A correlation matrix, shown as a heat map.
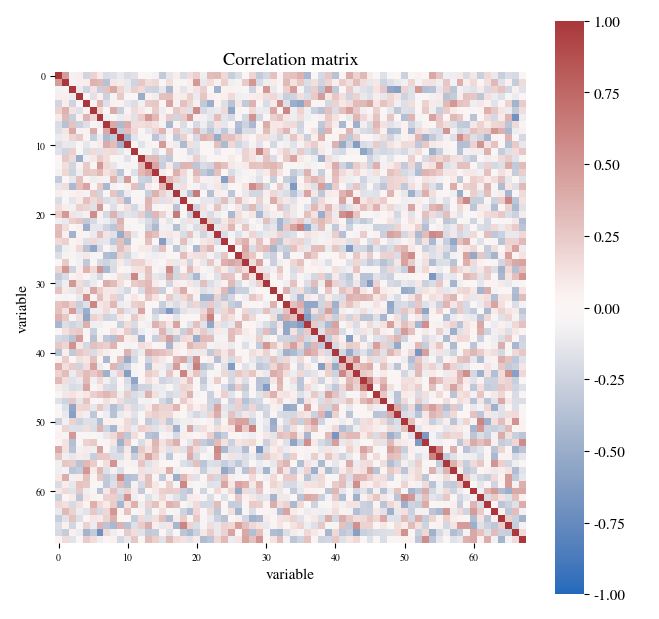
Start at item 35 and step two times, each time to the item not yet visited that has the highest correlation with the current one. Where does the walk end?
34
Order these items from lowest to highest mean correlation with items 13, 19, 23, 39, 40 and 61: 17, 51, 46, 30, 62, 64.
17, 64, 62, 30, 51, 46
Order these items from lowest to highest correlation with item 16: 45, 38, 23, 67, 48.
45, 23, 48, 67, 38
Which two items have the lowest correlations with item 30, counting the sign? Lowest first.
45, 57
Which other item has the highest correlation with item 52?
2
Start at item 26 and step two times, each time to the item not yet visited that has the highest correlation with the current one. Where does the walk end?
28
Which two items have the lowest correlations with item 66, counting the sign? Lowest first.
6, 43
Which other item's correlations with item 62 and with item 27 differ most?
50
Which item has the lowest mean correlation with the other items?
66
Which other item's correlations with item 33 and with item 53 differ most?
36
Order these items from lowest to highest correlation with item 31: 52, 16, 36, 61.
61, 36, 52, 16
